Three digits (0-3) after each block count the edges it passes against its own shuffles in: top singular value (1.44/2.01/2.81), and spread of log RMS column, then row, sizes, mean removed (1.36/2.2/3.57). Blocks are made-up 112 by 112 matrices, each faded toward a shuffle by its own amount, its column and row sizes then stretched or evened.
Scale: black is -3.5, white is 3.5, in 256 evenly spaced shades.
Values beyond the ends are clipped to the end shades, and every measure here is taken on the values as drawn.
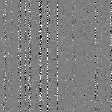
2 3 1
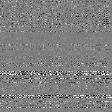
2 1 3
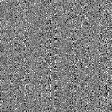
2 2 0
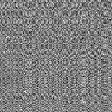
3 1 0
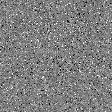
0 0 1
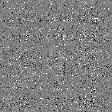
0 2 2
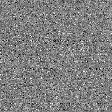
1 0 2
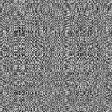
3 2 2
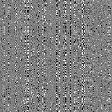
3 3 0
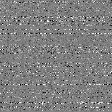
0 0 3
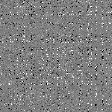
0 2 2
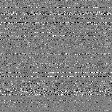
1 0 3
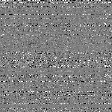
1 1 3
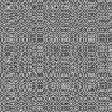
3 1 2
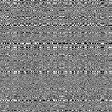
3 1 3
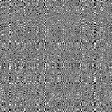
3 2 2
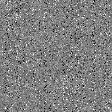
0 2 0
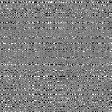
3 1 3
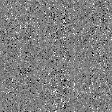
0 2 1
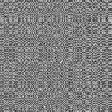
3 2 1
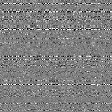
3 0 3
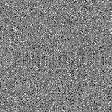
2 0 0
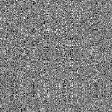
2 2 1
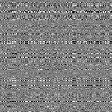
3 1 3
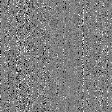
0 3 0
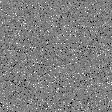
0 0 1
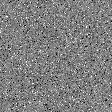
0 0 0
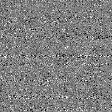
0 1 2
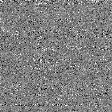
0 1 2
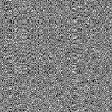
3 2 0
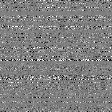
0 0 3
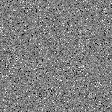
1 0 0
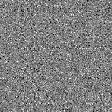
2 0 1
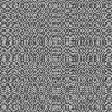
3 2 1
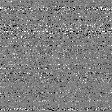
0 0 3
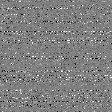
0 0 3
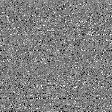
1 0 2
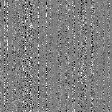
1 3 0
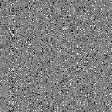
2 2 0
